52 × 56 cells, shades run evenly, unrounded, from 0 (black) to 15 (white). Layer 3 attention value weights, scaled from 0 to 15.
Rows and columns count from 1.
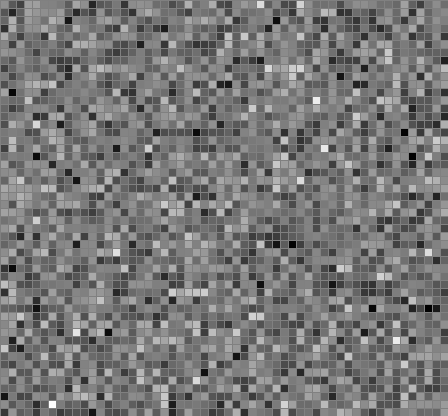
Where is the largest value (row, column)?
51, 7
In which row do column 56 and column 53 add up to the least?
17
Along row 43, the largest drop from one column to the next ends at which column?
52
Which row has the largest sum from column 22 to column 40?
23
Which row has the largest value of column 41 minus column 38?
19
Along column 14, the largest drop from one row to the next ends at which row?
42
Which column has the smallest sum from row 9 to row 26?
46
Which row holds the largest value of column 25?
48
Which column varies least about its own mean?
39
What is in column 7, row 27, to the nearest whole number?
9
